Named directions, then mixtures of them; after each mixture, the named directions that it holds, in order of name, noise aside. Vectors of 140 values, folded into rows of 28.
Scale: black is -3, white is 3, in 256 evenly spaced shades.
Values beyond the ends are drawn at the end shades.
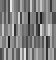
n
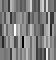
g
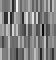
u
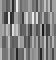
u.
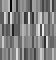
g, n, u.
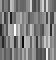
g.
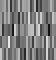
n.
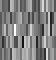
g.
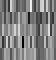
g, n.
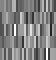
g, n, u.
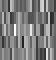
g.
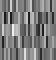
g, n, u.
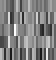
g, n, u.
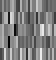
g, n, u.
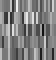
u.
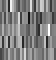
g, n.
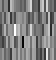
g.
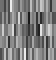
n.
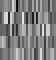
u.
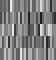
n.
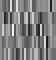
n, u.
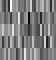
g, n, u.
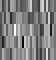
g.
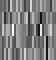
n, u.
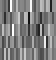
g, n, u.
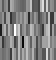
g.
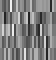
n, u.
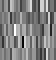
g.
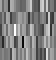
g.
